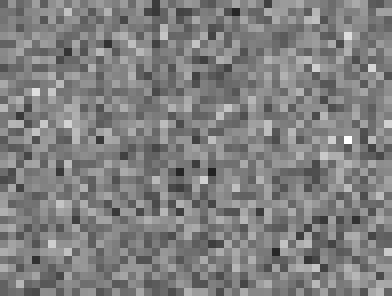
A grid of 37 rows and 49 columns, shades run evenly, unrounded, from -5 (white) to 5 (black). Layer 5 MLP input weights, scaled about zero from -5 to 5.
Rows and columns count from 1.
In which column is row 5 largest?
27
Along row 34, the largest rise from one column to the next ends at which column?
41
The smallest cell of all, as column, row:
44, 18
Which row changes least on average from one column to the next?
4
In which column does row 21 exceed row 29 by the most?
25
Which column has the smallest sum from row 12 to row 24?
10
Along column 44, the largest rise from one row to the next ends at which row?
19
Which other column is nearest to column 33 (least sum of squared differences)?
15
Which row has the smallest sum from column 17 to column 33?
28
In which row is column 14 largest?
6
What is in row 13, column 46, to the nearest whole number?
0
